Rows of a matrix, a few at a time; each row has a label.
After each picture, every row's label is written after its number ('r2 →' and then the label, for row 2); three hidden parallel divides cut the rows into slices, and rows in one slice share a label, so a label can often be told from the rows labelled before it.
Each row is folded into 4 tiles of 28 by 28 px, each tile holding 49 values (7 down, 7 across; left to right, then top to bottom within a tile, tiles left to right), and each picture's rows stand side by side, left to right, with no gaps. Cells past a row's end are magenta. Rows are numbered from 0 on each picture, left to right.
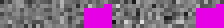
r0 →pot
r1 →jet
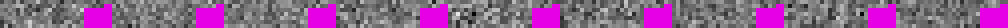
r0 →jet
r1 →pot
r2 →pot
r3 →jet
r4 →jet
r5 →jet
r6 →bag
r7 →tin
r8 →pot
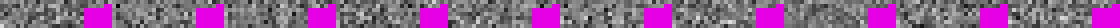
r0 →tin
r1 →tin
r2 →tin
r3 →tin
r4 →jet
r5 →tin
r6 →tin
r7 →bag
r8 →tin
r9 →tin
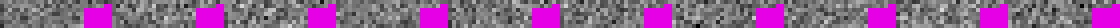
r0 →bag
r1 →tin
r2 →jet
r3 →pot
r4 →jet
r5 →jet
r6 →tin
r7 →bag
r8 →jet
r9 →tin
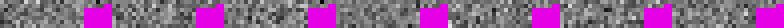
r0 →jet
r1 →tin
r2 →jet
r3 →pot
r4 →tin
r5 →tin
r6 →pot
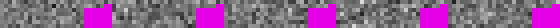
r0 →pot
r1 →pot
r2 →pot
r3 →jet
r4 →bag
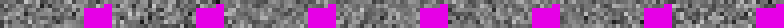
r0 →jet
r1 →tin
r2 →bag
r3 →pot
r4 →pot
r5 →bag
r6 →jet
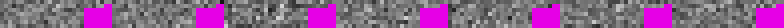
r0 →pot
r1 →bag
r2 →tin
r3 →pot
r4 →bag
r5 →pot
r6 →pot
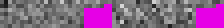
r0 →pot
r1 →tin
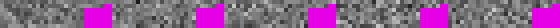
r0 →bag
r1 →pot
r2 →pot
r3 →tin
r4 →bag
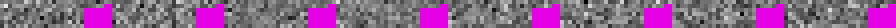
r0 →jet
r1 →jet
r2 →bag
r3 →pot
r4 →tin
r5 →tin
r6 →tin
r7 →jet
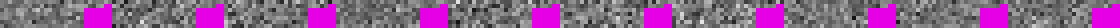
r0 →bag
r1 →jet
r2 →tin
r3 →bag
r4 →jet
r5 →tin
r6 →jet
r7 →pot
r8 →bag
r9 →bag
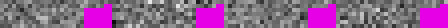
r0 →bag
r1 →jet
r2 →pot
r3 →tin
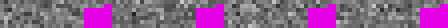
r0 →bag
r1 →bag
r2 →bag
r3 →pot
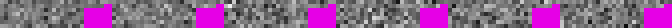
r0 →pot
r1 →pot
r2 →jet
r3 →jet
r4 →tin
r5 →tin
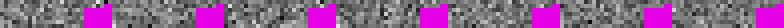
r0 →tin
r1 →tin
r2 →jet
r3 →tin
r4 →tin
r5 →tin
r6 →bag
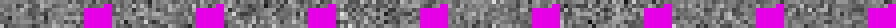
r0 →pot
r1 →pot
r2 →jet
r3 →jet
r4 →pot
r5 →tin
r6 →pot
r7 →pot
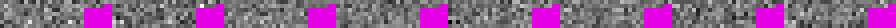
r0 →jet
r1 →tin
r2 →bag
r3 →pot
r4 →jet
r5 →pot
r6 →jet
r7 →tin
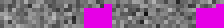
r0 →bag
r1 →pot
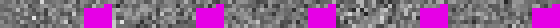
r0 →pot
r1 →tin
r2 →pot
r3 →jet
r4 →bag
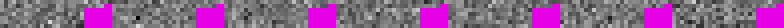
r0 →pot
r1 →bag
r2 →bag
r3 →pot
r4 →pot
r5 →bag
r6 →tin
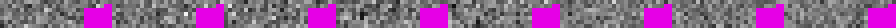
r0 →jet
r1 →tin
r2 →jet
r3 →jet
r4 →tin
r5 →pot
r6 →bag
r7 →pot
